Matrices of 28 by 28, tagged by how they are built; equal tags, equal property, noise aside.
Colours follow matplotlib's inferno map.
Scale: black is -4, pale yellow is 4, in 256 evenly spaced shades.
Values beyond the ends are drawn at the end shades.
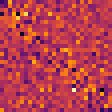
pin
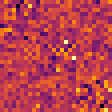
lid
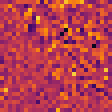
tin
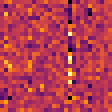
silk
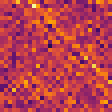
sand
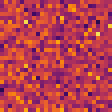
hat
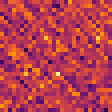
sand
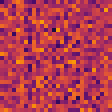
hat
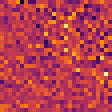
tin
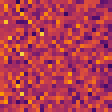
hat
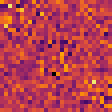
lid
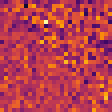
tin
